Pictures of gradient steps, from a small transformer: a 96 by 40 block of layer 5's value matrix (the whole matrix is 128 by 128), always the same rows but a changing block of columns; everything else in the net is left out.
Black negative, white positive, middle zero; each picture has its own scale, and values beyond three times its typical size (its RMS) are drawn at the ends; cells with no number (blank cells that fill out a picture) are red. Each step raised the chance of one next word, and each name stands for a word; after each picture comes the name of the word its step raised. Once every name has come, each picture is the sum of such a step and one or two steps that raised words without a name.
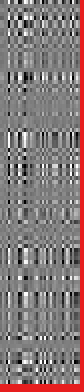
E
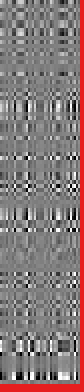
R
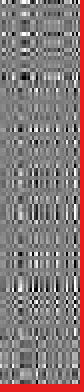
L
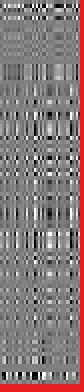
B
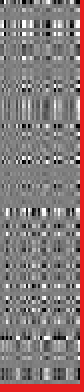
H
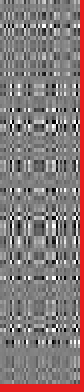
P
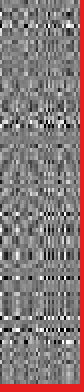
P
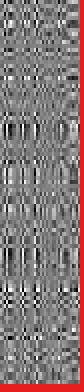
L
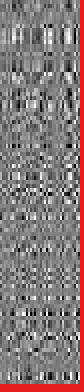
R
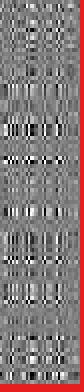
B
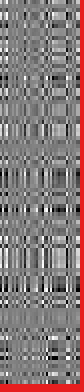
L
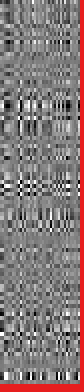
R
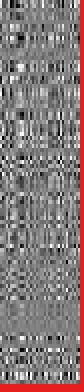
B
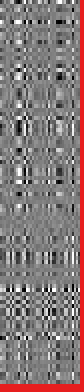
L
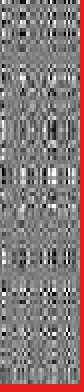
L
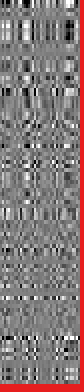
H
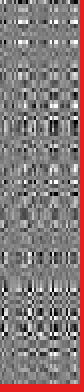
L
